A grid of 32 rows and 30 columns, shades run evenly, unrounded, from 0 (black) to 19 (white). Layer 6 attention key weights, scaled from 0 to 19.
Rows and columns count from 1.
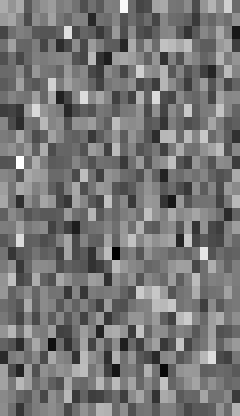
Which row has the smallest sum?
3
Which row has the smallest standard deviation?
2
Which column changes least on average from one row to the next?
4
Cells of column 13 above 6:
22
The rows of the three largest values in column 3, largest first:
13, 19, 30
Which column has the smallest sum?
8
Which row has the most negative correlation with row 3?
16
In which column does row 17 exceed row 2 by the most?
12
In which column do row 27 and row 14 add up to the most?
11
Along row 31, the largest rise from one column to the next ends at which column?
21
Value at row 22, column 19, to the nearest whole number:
10
